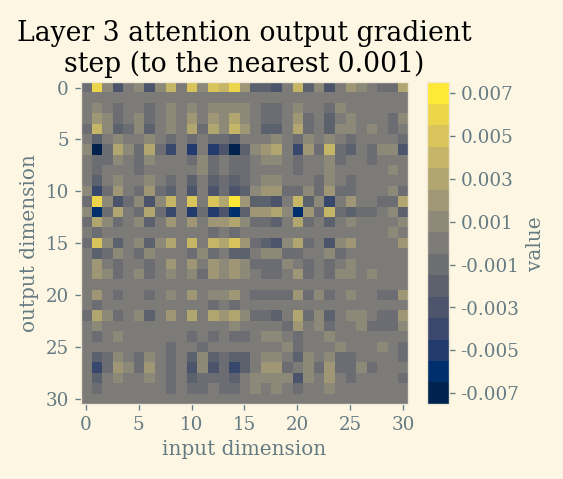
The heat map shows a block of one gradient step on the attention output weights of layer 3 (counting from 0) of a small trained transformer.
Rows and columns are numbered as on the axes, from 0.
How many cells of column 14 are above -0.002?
22
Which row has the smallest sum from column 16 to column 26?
11
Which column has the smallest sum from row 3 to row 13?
1
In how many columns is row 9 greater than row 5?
3
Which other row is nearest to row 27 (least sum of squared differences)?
10
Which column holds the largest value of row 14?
29
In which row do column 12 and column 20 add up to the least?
12
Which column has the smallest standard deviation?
9
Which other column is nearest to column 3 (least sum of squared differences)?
6
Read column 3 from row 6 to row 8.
0.003 0.001 0
